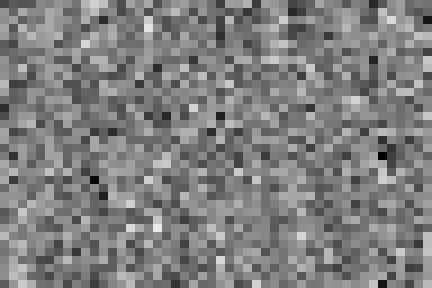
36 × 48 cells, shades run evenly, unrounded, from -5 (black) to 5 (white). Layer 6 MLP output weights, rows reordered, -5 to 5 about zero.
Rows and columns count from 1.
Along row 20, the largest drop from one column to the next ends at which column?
43
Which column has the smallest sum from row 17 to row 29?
11
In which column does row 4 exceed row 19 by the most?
17
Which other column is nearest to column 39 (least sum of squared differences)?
5
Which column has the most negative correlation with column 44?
41
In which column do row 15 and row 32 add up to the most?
48
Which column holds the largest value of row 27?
3
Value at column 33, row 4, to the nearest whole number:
-2
